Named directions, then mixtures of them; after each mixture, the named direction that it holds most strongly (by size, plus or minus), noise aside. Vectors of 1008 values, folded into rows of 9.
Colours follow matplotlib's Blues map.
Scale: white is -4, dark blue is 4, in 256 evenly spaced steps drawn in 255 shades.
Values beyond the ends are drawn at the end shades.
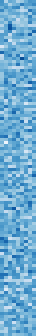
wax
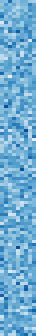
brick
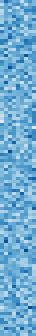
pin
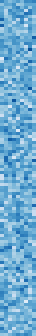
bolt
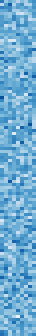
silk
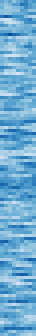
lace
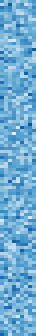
silk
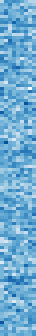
wax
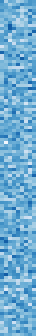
wax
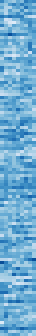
lace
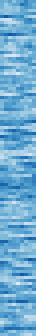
lace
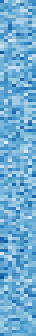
wax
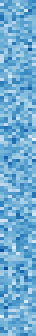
bolt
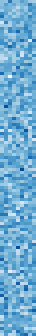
brick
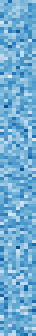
brick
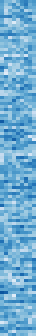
lace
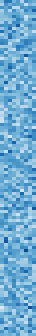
pin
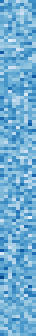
silk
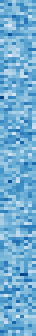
silk
